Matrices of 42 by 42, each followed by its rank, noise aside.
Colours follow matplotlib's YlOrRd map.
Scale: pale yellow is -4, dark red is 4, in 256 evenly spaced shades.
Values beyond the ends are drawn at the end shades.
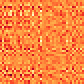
three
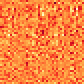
six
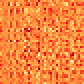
four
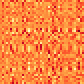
four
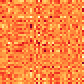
four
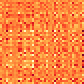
three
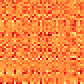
three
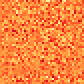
eight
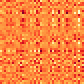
three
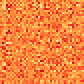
six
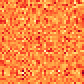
eight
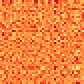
six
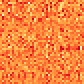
eight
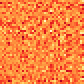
eight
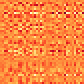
three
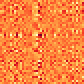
four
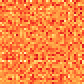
six
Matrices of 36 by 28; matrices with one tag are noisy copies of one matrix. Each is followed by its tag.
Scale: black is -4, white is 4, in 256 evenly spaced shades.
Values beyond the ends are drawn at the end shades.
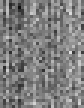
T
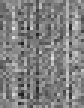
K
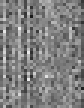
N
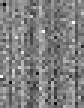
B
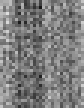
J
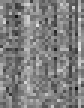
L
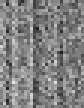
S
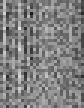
N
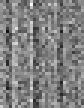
S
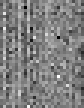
N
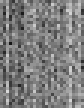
T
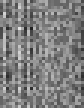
N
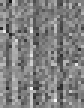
S
